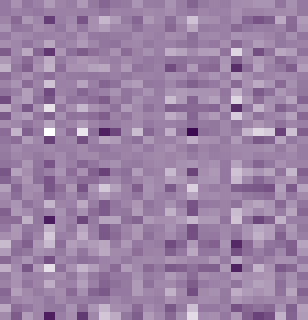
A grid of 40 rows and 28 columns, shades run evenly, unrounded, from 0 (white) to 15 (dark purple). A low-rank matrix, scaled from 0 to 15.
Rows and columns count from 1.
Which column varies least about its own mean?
15
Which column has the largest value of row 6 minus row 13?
22
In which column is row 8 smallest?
5
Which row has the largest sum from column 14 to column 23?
34
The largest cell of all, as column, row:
18, 17
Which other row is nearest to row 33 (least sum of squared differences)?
23
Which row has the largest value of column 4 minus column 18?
40
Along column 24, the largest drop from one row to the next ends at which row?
29
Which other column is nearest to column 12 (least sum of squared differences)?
21
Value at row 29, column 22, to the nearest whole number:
8
